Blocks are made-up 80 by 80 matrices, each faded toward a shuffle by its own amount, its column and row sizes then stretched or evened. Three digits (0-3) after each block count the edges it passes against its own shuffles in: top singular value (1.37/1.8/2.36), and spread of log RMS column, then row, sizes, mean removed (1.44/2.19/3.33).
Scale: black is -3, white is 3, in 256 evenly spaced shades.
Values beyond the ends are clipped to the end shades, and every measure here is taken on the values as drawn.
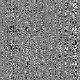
1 3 1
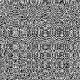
3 0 1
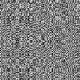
3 2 0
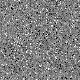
0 1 0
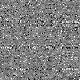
2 0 1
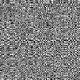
3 1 2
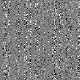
2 3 0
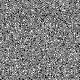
1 0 0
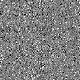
2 1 0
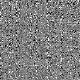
0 2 1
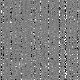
2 3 1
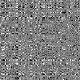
3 1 2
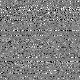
0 0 3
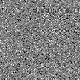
2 0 0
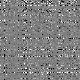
2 2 3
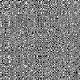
3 1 1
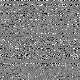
1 0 3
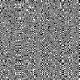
3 2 1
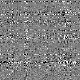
0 2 3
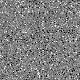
1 0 1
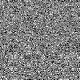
2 0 1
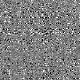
1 2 2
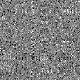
2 1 0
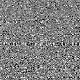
2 0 2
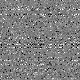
2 0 2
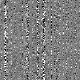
1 3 0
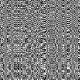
3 3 1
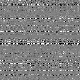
3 0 3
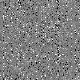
1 2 0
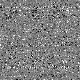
0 0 2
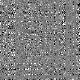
1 3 2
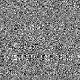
2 0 2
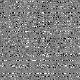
1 1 3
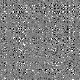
2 2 2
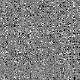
1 2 2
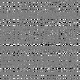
3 2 3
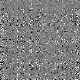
0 2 2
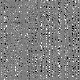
2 3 1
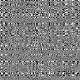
3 2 3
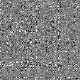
0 2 2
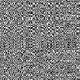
3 2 2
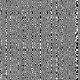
3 3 1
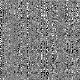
1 3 1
